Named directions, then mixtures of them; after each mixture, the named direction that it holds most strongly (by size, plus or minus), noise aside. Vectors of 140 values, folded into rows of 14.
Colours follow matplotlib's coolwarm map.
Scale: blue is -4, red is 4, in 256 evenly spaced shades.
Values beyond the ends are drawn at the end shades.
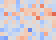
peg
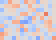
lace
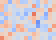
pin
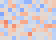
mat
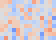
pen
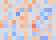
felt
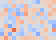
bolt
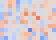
peg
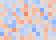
bolt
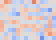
pen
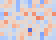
peg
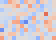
lace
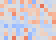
mat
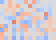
lace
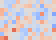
peg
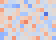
lace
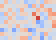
peg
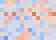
peg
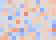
bolt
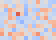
bolt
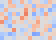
pin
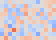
bolt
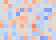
felt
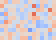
pin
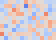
bolt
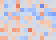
peg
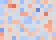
lace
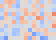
peg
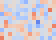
pin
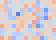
felt
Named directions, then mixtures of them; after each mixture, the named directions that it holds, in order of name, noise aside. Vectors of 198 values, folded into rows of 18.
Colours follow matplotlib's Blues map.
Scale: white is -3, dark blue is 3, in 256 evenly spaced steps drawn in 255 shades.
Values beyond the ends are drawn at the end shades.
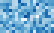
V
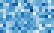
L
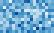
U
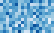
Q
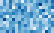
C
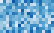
C, Q, U.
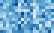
L, Q, U.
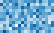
Q.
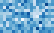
L, U, V.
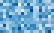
L, Q.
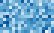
C, L, Q.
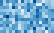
C, U, V.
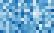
L, U.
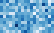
L, Q.
